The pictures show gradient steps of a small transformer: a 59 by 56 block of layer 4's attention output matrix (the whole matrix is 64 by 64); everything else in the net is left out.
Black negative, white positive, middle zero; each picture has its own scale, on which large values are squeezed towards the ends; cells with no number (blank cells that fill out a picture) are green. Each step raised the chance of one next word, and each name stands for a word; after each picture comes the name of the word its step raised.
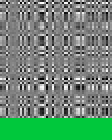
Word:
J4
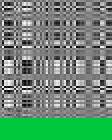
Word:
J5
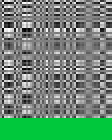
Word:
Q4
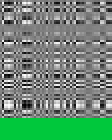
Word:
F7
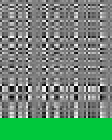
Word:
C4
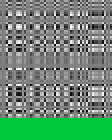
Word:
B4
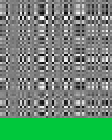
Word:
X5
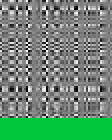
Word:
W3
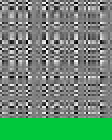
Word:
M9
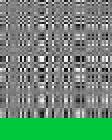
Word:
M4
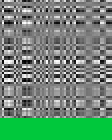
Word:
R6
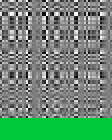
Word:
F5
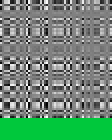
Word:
F7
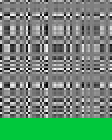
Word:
B4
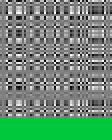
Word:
X5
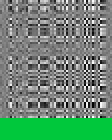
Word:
F7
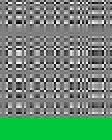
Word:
R6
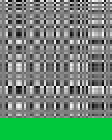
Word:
J5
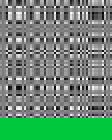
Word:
J4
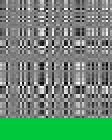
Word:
J5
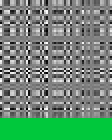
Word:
R6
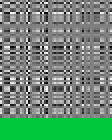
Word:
J4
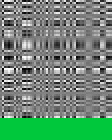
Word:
M4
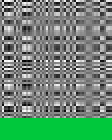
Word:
B4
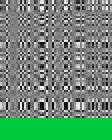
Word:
F7
